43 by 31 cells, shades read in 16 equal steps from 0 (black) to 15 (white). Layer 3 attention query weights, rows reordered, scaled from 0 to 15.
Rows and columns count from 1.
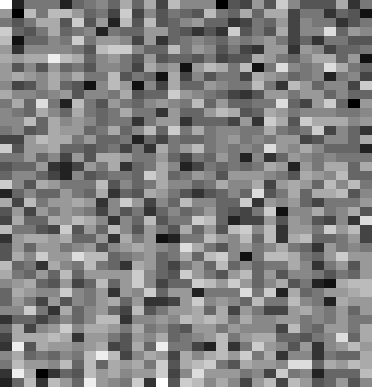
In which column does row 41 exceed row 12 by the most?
30
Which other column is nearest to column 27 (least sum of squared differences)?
15
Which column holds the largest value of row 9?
10
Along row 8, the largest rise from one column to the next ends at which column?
17
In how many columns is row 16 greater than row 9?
15
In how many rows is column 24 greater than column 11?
21
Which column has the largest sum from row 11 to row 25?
23
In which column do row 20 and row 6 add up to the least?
25
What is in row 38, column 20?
7
